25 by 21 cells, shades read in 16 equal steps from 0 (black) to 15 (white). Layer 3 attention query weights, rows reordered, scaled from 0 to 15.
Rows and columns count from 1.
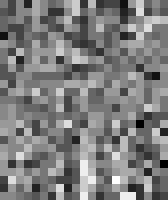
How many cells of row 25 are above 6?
10
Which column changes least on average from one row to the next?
14
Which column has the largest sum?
12
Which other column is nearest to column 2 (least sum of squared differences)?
4
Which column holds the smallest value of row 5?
1
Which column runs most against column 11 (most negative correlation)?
9
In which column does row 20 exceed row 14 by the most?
15
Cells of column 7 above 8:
6
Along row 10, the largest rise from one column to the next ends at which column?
21
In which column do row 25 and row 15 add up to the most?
17
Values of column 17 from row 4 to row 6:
12 4 10
